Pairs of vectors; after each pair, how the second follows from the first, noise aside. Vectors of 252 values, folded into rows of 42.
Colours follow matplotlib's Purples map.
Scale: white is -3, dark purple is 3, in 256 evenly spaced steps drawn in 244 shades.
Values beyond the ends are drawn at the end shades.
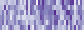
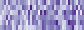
wrapped around.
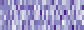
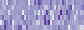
reversed, negated, partly zeroed.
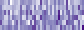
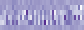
wrapped around, partly zeroed.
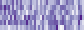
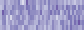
reversed, shrunk.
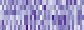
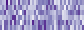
wrapped around.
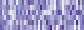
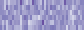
reversed, shrunk.
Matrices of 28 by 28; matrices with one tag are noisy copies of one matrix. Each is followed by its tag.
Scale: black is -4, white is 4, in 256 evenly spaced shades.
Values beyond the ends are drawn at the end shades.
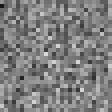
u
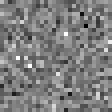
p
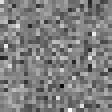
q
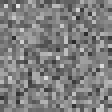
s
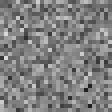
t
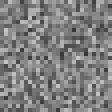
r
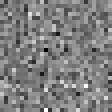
u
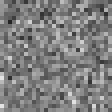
t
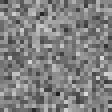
r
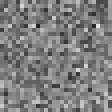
u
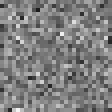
p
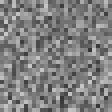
q
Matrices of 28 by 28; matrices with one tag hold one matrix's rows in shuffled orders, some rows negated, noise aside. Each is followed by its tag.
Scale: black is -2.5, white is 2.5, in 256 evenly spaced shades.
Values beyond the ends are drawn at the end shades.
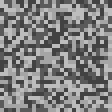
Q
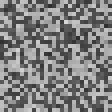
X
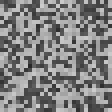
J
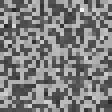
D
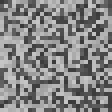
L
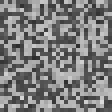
J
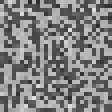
D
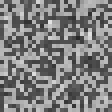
Q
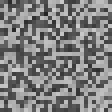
J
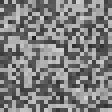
L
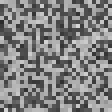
X
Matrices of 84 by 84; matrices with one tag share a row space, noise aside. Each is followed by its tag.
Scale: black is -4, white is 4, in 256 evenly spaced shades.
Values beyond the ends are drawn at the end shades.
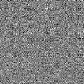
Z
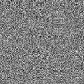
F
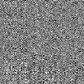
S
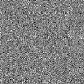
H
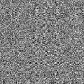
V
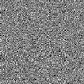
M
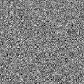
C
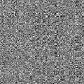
V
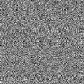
M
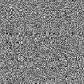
C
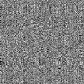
M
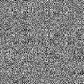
Z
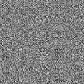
F
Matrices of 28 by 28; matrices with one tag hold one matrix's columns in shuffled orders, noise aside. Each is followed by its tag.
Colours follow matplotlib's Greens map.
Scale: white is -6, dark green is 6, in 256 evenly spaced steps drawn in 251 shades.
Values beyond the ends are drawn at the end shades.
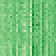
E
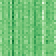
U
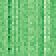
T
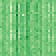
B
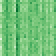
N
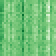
B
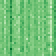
T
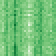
E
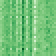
T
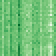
E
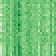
E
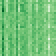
N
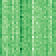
T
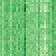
N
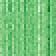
N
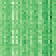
U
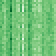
N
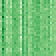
T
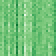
E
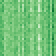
N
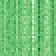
T
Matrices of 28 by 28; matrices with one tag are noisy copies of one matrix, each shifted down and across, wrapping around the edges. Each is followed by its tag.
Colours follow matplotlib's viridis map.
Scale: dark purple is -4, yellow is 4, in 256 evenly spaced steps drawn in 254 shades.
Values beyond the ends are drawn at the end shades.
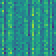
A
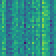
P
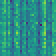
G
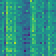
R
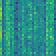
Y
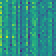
A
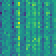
G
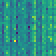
G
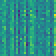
A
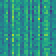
A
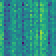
P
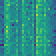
R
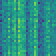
P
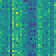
R
